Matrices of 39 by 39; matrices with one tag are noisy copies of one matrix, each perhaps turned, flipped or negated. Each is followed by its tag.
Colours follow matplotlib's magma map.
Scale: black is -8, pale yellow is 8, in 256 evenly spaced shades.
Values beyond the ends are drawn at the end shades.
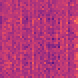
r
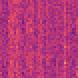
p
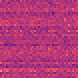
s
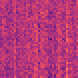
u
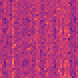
p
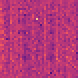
r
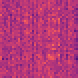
r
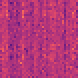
p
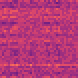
p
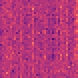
r
